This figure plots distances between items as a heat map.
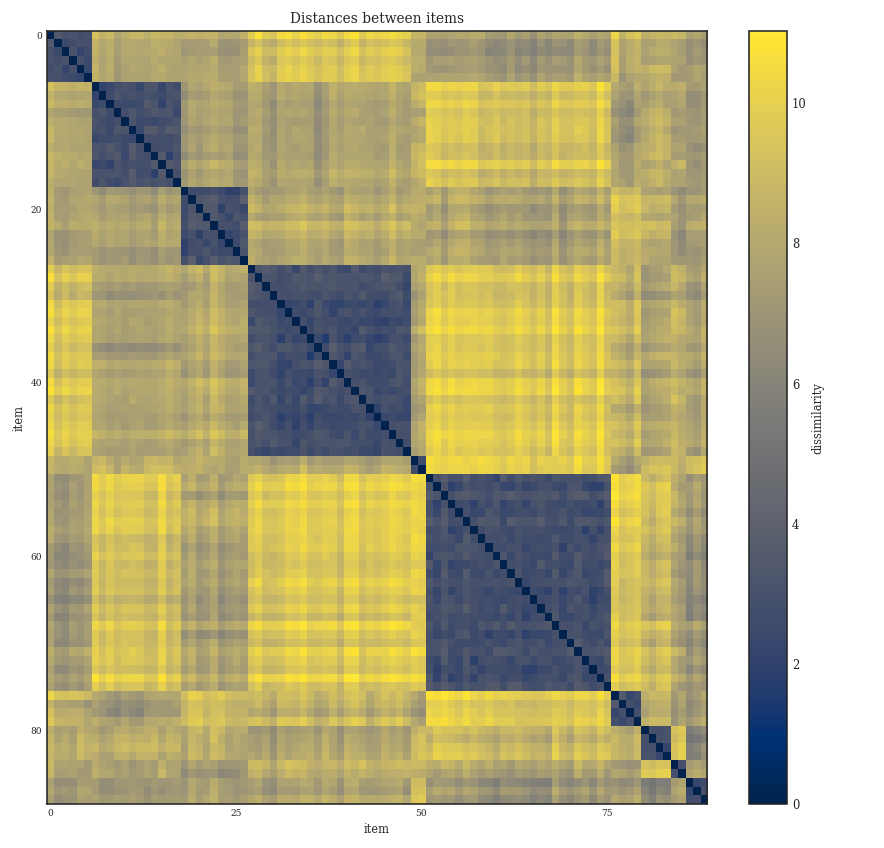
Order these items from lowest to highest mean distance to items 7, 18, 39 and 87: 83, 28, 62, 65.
28, 83, 65, 62
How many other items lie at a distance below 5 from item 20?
8
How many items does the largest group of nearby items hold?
25
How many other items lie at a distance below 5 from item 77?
3
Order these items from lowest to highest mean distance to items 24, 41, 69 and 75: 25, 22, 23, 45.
23, 25, 22, 45
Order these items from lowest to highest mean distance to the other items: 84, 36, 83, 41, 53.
36, 53, 41, 84, 83
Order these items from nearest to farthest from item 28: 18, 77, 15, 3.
18, 15, 77, 3
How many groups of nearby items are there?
10
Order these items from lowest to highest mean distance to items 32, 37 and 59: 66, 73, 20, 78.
73, 66, 20, 78
